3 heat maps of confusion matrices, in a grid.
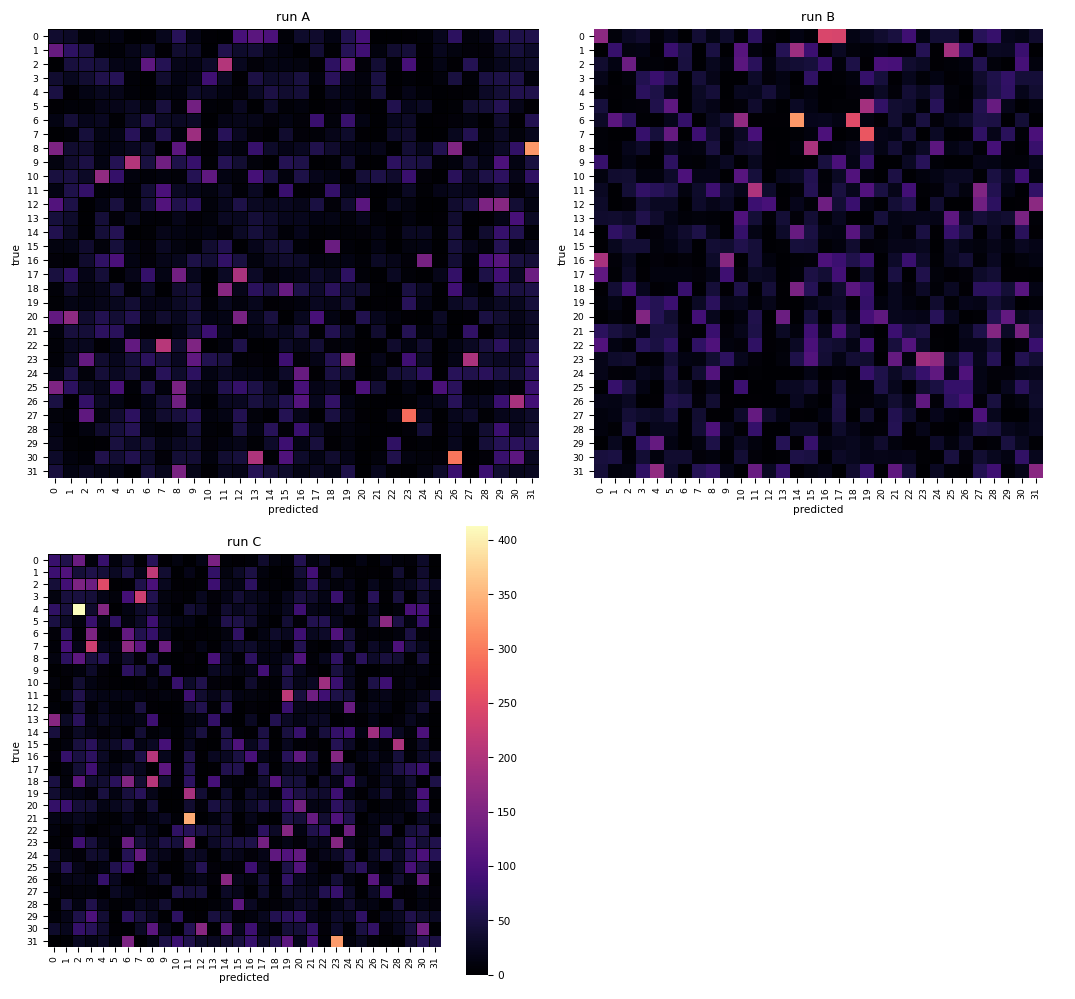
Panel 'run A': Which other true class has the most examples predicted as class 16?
24
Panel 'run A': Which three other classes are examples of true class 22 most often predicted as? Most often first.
7, 9, 5
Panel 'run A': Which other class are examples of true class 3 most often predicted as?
10
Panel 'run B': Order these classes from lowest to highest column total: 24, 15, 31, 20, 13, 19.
13, 20, 24, 31, 15, 19
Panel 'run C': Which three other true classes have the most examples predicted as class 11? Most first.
21, 19, 23
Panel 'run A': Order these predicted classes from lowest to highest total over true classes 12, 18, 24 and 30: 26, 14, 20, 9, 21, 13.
21, 14, 20, 9, 13, 26
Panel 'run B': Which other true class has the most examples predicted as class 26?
24
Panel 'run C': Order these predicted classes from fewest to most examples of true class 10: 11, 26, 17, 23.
17, 11, 26, 23
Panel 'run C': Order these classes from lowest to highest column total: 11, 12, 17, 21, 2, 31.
31, 12, 17, 21, 11, 2
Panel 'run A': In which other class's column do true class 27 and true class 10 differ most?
23
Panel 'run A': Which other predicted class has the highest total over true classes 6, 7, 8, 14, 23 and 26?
31
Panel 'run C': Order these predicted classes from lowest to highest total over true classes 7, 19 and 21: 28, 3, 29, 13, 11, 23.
13, 29, 28, 23, 3, 11
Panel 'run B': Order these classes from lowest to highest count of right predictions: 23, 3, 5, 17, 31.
3, 17, 5, 31, 23
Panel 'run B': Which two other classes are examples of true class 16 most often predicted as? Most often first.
0, 9
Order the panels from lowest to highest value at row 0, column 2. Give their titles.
run A, run B, run C
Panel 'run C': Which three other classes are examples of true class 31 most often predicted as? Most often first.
23, 6, 19
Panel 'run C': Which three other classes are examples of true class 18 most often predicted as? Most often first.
8, 6, 2
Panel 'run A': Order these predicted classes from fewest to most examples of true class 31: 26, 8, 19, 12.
12, 19, 26, 8
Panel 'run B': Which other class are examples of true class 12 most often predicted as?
31
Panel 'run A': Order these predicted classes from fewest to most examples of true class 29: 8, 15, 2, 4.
2, 8, 4, 15
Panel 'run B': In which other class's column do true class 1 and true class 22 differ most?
25
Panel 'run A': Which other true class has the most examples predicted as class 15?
18
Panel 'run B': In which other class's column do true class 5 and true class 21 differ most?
19
